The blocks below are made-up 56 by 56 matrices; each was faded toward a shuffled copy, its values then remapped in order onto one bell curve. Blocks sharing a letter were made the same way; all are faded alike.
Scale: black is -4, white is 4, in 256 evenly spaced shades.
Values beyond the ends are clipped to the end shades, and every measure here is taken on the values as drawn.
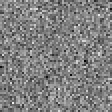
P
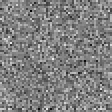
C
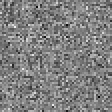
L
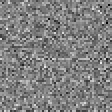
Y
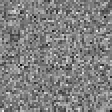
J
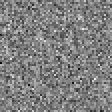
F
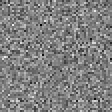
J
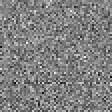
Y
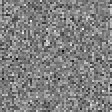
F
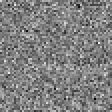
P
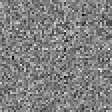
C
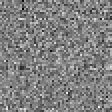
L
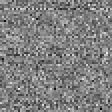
Y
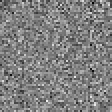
C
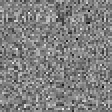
J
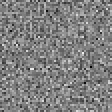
J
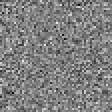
J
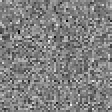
L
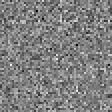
C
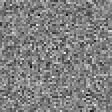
P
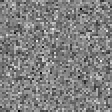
F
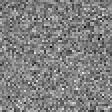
C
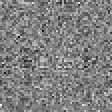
J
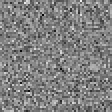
P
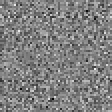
Y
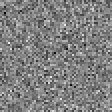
P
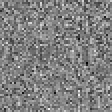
L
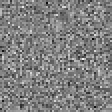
L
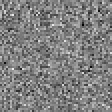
J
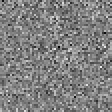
C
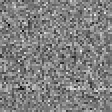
C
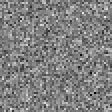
F
